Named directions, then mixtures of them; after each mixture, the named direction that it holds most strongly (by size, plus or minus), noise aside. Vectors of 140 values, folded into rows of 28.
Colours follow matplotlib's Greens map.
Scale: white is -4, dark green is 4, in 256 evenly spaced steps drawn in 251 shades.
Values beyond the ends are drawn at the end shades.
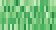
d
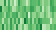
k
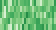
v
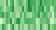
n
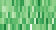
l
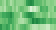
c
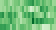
c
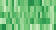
n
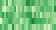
c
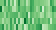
k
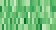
k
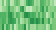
c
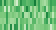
d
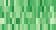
n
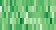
k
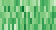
d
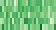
k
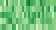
n
